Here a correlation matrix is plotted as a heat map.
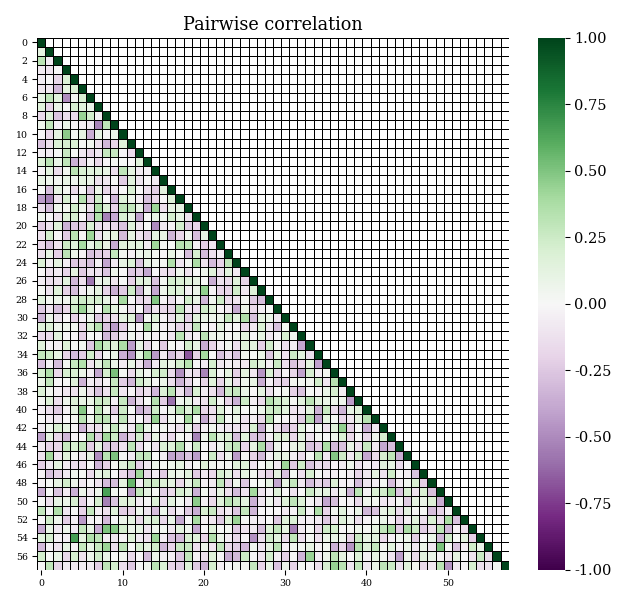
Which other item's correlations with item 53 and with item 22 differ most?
9
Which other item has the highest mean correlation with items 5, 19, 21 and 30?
40
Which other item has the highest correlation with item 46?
30
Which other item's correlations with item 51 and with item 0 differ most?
43
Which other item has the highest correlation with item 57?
36
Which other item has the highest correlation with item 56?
33
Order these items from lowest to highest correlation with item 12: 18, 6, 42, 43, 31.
6, 31, 18, 43, 42
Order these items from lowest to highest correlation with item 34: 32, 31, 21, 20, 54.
54, 21, 32, 31, 20
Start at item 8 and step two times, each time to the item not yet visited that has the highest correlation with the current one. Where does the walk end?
55
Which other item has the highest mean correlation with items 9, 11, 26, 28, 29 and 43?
53
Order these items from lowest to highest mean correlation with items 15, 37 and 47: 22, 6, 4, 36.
6, 22, 4, 36
